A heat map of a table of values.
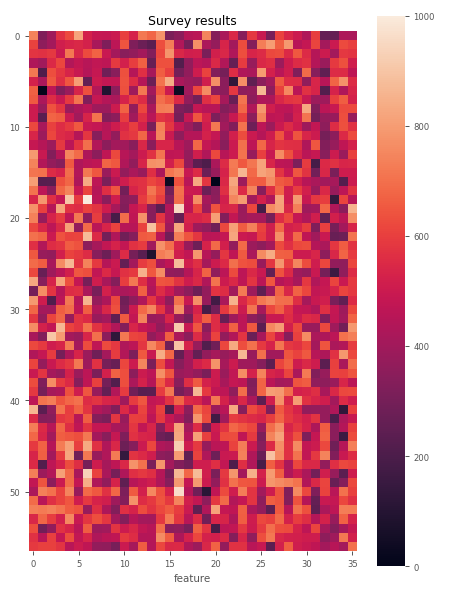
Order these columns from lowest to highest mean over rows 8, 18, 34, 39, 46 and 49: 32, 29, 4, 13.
13, 32, 29, 4
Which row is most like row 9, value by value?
38
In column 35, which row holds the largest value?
19
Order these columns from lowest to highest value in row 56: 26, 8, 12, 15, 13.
26, 8, 13, 15, 12
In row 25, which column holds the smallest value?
10
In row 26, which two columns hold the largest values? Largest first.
12, 14
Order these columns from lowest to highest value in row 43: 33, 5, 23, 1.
33, 5, 1, 23
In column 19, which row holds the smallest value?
50
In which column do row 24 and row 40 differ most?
25
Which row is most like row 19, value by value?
32
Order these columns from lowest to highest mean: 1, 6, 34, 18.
1, 34, 18, 6
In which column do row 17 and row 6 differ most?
16
